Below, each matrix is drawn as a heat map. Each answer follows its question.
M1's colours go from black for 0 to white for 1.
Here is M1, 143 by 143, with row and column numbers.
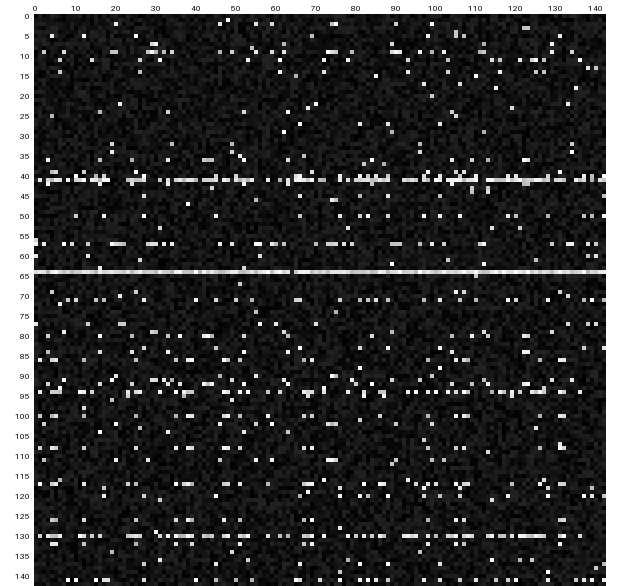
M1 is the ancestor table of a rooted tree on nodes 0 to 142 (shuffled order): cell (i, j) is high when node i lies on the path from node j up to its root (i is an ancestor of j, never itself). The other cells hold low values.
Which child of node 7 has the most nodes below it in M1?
29
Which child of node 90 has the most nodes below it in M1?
46
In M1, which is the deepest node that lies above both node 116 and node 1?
94
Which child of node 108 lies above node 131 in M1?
126
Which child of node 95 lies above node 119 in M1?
23
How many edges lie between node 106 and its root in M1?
9
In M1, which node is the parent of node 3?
84
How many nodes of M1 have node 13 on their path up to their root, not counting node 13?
2
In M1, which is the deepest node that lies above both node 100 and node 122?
130
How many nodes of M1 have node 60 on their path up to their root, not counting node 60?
5
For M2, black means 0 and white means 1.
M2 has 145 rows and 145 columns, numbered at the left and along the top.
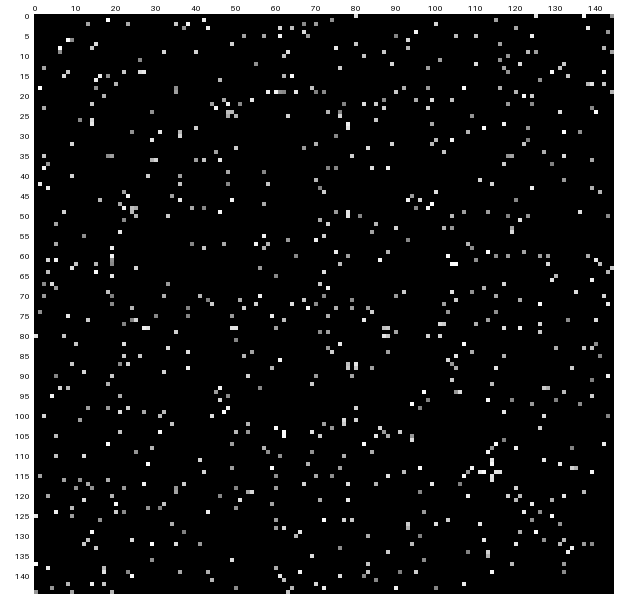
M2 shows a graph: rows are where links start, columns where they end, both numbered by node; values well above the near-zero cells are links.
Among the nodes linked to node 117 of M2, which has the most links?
node 78
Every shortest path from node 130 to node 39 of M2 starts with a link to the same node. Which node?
node 96
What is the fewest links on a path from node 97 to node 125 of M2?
5
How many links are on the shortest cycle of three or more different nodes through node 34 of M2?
6
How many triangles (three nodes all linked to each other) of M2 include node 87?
1
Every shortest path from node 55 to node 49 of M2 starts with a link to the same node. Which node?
node 12
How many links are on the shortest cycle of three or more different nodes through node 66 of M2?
6
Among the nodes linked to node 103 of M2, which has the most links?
node 60
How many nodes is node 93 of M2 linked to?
6
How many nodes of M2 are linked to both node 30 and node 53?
0
